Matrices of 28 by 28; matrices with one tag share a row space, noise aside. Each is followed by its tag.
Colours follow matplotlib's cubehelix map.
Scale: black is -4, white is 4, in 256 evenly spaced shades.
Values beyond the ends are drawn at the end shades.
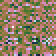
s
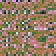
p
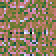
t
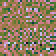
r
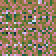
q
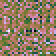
r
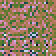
t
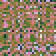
r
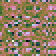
s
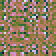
t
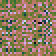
q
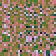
r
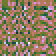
p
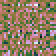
r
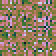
q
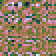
s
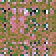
t
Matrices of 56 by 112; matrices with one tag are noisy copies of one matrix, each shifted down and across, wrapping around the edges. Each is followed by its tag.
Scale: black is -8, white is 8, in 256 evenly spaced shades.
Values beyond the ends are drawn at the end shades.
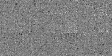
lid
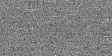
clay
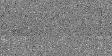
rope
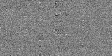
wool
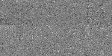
rope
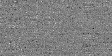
clay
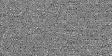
clay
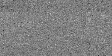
rope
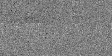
rope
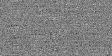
clay
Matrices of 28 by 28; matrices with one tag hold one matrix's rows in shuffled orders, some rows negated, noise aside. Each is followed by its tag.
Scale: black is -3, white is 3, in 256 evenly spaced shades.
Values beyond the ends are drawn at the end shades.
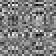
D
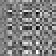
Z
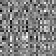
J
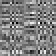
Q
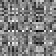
D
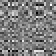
D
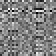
D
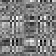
Q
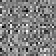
J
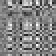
Z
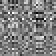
D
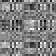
Q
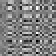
Z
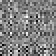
J
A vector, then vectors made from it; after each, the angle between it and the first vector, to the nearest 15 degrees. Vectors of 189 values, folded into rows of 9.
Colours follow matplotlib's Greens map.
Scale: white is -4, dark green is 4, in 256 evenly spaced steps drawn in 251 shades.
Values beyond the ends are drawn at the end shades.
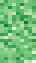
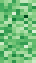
60 degrees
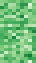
90 degrees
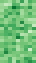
105 degrees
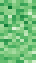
30 degrees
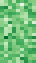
120 degrees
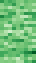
135 degrees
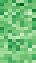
75 degrees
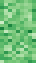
90 degrees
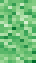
165 degrees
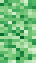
45 degrees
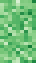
120 degrees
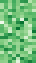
120 degrees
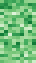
60 degrees
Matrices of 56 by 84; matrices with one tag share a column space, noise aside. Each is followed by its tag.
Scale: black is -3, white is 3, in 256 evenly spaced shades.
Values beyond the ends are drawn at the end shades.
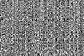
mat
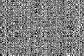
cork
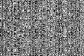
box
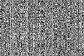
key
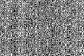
box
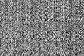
mat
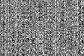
mat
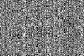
box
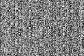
box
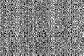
cork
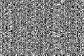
cork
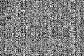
box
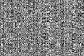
key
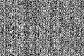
box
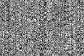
mat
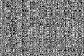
box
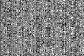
box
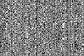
key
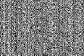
cork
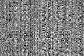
mat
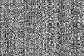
key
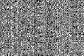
cork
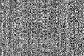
key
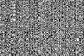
mat
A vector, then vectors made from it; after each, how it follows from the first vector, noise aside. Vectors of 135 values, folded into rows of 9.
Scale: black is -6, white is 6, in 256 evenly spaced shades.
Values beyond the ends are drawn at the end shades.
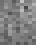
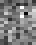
wrapped around, scaled up.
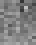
negated.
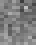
negated.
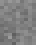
reversed, negated, shrunk.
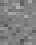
wrapped around, negated, partly zeroed.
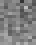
negated.
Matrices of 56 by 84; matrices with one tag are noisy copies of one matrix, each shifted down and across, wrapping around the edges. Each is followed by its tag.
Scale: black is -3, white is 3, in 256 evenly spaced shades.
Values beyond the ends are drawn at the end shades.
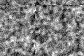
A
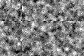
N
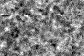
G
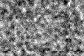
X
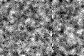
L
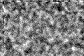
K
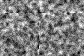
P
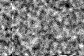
K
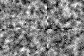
L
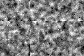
P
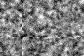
L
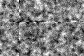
L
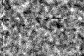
K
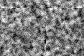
P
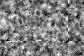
L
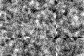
L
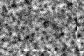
P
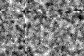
K
